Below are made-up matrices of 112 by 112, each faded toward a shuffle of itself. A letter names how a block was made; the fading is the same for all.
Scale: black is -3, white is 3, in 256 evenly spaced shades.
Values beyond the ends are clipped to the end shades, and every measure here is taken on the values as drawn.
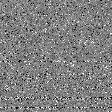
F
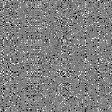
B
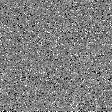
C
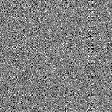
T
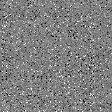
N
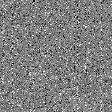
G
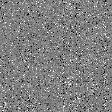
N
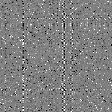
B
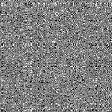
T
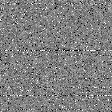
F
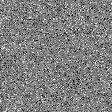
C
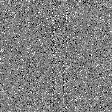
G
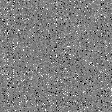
N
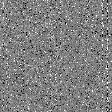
G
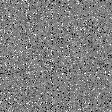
N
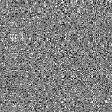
T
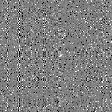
B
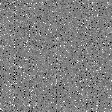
N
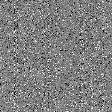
G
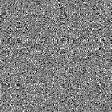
T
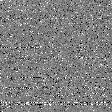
F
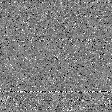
F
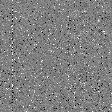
N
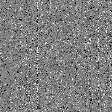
G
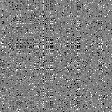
B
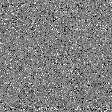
C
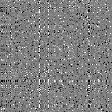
B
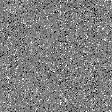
G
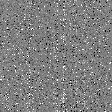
N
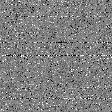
F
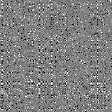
B
